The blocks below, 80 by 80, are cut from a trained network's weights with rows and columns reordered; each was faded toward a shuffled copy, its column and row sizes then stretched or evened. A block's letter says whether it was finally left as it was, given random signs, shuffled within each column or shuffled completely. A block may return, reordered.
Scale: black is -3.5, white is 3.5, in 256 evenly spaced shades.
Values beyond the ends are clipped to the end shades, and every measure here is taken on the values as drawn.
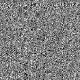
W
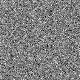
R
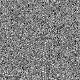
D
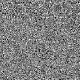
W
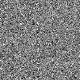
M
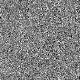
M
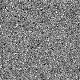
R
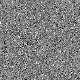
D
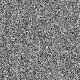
R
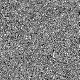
D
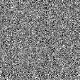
M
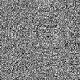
W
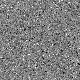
R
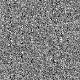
D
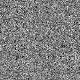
M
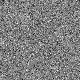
R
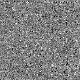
M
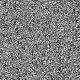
D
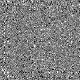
W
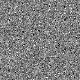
D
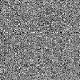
W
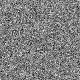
R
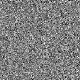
W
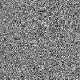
W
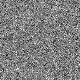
D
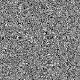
W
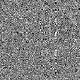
W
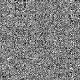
W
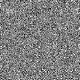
W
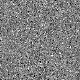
D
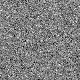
R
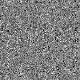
M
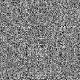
W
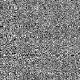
W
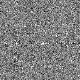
M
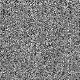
M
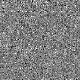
W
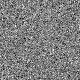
R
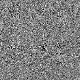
M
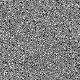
D
